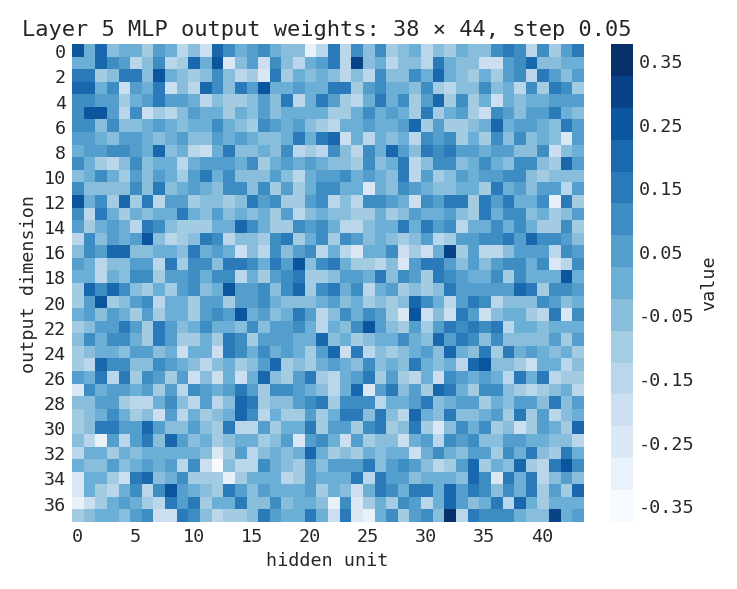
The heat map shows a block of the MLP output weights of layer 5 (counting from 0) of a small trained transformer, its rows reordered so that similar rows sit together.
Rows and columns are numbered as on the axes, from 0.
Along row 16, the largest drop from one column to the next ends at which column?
33
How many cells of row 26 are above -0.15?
35
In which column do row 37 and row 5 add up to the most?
41
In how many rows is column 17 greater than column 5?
16
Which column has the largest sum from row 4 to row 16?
0
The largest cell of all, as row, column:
37, 32
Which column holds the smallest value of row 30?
31
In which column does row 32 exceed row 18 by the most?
20
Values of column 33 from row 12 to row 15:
0.15 -0.05 -0.15 0.05
